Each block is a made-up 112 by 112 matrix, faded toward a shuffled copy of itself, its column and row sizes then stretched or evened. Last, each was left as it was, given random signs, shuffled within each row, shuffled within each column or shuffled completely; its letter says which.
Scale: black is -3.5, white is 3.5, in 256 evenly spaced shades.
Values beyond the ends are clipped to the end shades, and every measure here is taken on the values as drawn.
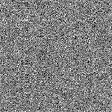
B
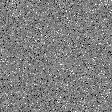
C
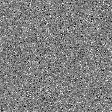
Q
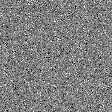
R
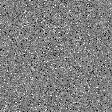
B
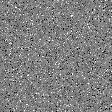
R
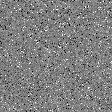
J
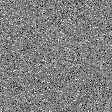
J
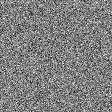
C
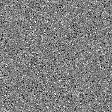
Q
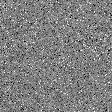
C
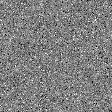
R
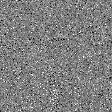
Q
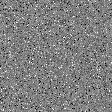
C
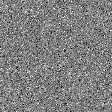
R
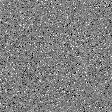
J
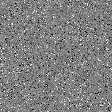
R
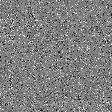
Q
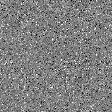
B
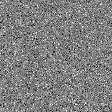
B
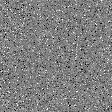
R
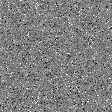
C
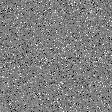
J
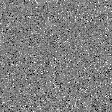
B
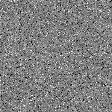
J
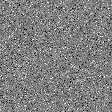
C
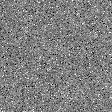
C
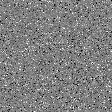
J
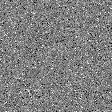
J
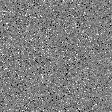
R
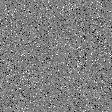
R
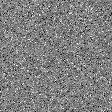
C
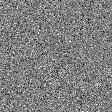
C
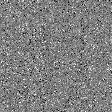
B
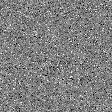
J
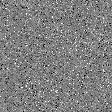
R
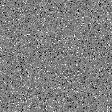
B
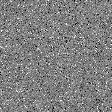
Q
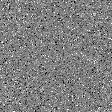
R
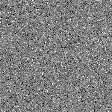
C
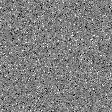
C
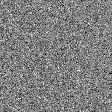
C
